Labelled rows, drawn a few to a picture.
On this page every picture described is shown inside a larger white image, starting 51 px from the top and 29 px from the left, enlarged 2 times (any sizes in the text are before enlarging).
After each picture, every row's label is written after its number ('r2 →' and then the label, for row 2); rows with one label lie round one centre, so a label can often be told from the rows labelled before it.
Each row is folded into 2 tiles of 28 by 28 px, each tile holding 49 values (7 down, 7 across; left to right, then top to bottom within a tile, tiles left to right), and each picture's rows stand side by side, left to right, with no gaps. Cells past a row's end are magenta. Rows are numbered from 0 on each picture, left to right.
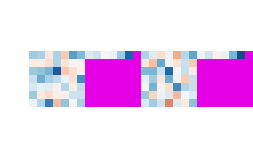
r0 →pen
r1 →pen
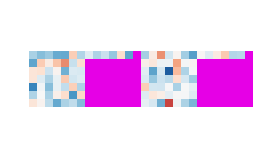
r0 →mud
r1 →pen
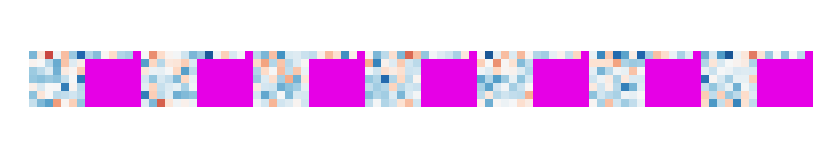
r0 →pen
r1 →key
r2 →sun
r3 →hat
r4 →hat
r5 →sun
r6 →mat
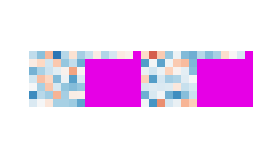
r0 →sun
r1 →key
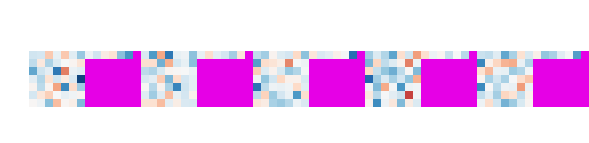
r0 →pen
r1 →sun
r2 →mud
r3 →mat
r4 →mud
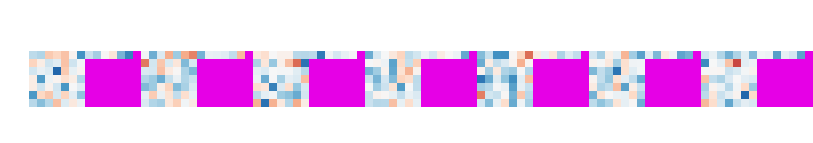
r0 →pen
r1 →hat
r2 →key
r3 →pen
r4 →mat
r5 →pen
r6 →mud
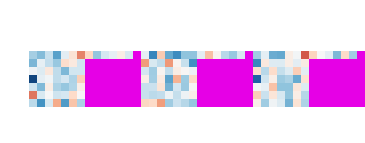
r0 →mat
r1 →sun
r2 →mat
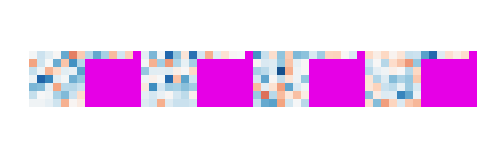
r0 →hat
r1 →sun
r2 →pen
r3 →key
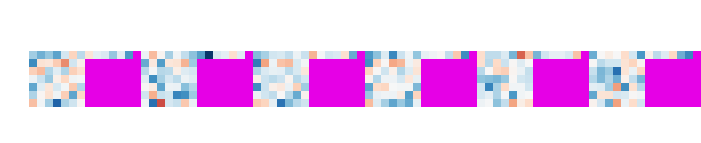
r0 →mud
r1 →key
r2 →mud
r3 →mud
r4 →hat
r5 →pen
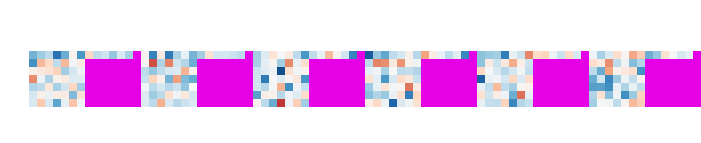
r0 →mud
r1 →sun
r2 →pen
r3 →mud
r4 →mat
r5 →hat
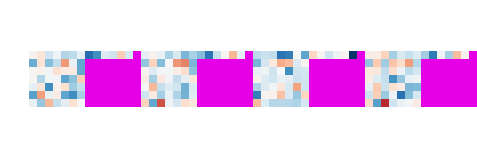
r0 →key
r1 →key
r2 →mud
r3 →key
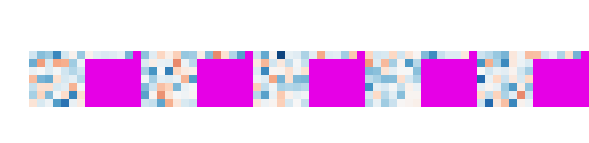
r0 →mud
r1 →pen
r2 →sun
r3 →hat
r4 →mat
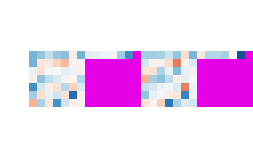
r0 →mud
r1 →mud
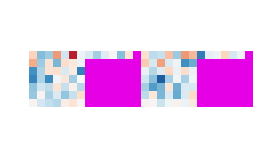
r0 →hat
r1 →hat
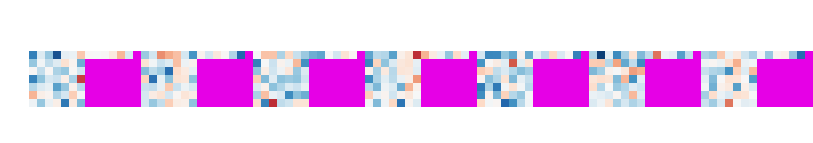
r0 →mat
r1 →pen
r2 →key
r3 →mat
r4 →mud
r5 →sun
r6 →pen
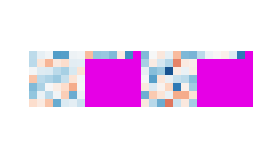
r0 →mud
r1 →pen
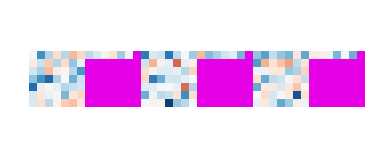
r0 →hat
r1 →mud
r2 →mud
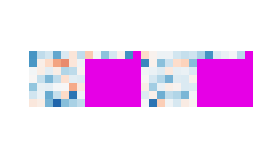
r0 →mud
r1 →key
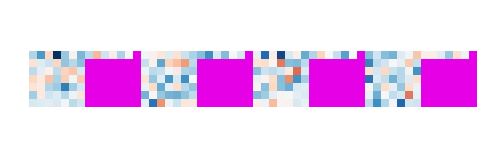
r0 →sun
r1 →key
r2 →sun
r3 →mat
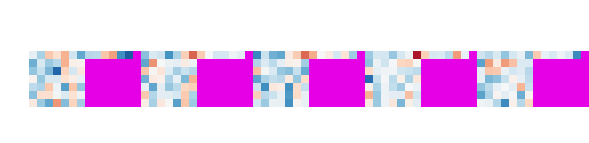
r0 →pen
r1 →mat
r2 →mat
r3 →mat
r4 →mud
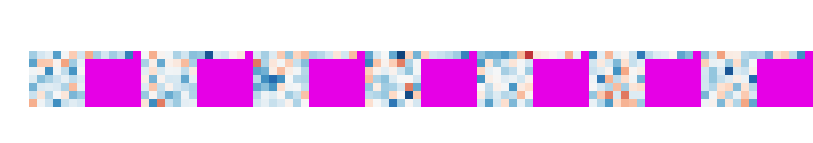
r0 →mud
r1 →key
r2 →hat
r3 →mud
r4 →mat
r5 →pen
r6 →pen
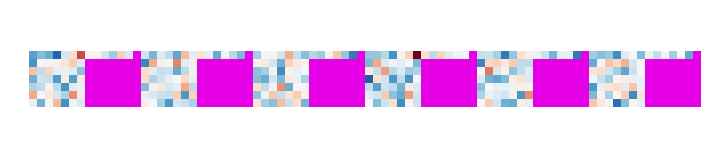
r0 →mat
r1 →mud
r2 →pen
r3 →mat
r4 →mud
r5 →mud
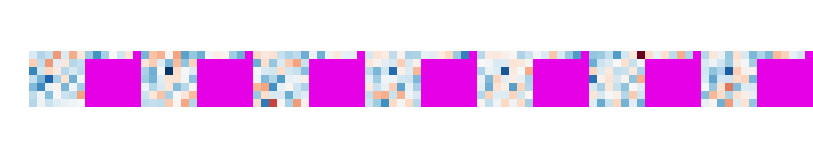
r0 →hat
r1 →pen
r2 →key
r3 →pen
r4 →pen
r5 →mat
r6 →pen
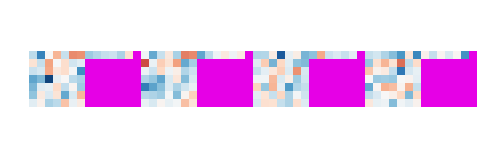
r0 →hat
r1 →hat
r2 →sun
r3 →mud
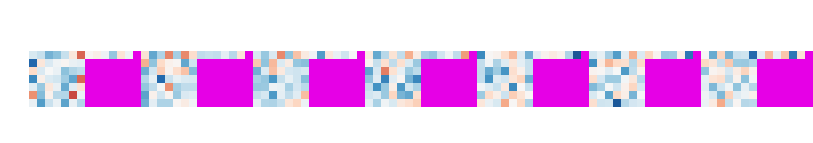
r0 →mat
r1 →hat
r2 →hat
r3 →hat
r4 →pen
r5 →mud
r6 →sun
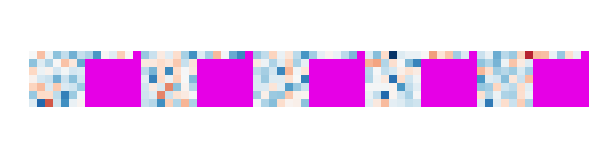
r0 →key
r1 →pen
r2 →pen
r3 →sun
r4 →mat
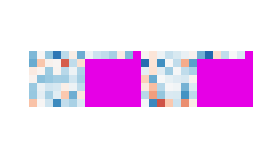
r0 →mud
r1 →key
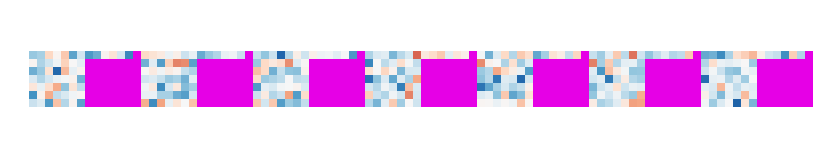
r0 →pen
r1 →key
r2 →mud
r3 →mat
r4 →hat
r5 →hat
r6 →mat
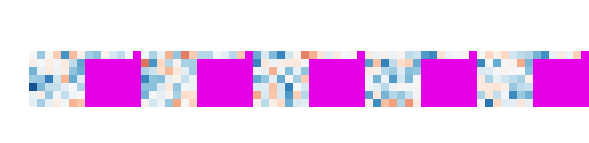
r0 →hat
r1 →hat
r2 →mat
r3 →key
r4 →key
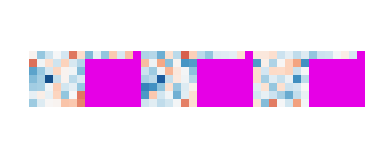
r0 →hat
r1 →hat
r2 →key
